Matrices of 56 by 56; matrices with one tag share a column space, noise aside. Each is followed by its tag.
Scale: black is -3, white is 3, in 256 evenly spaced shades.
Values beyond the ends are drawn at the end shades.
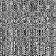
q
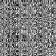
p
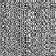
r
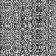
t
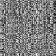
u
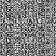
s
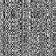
r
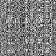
s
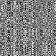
q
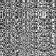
r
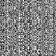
t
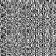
p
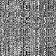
q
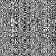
s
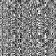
p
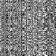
t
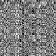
p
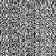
p
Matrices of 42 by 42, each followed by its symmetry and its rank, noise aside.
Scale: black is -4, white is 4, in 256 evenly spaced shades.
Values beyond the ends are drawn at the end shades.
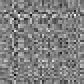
antisymmetric, rank four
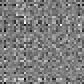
no symmetry, rank three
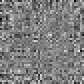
no symmetry, rank five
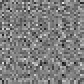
symmetric, rank four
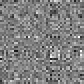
no symmetry, rank five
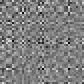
symmetric, rank three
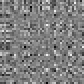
antisymmetric, rank four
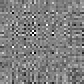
symmetric, rank three
